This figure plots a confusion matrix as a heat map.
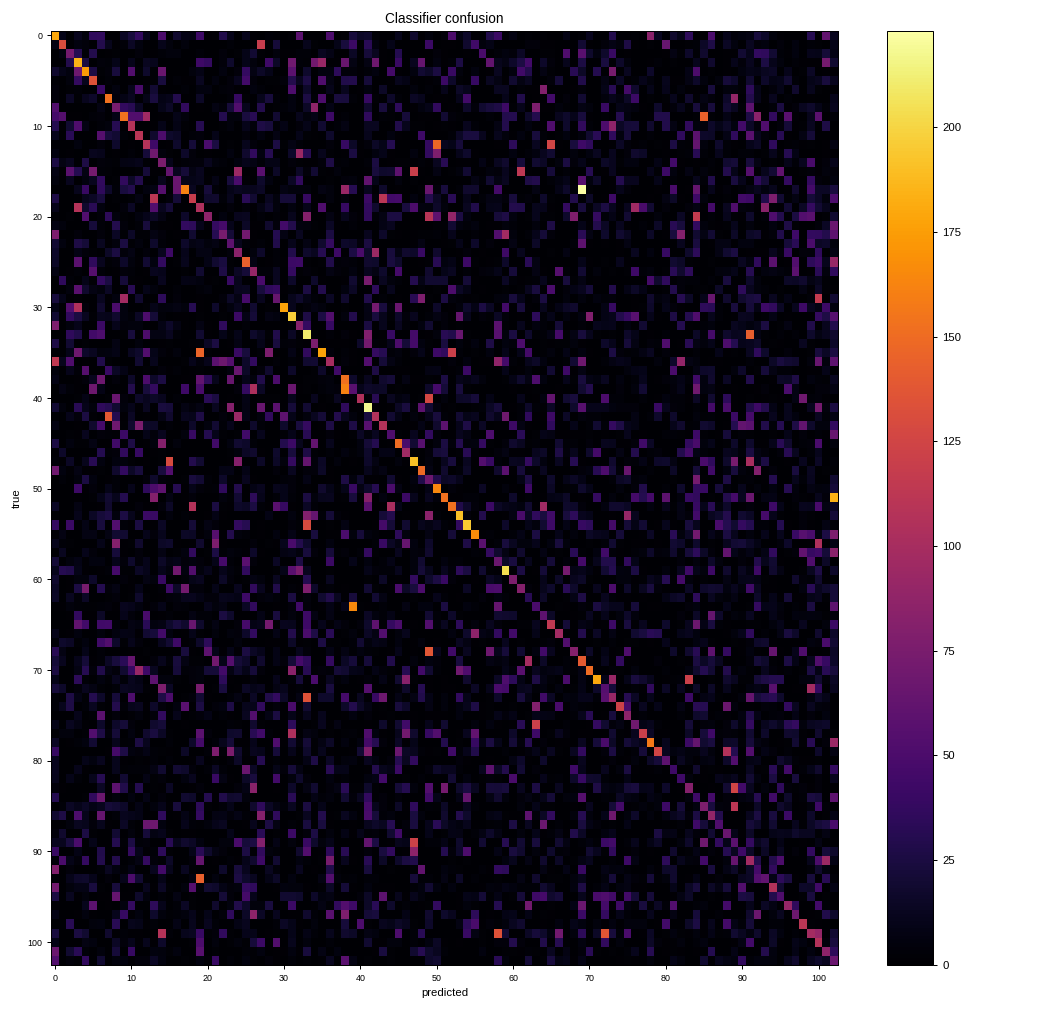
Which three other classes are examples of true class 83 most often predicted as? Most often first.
89, 26, 51
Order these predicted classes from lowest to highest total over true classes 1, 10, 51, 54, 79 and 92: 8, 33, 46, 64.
64, 46, 8, 33
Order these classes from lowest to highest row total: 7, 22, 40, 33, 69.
40, 7, 22, 69, 33
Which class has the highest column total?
41
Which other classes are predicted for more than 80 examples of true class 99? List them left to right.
14, 58, 72, 100
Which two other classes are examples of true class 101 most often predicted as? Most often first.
0, 19
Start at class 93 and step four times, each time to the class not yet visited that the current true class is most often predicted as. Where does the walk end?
52
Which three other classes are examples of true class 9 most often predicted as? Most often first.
85, 12, 92
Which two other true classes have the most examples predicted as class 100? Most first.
29, 56
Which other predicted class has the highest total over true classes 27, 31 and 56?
100
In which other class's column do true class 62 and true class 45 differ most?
14
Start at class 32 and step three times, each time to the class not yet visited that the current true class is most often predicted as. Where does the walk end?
102
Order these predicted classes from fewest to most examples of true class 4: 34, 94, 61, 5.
34, 94, 5, 61
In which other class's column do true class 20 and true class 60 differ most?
84
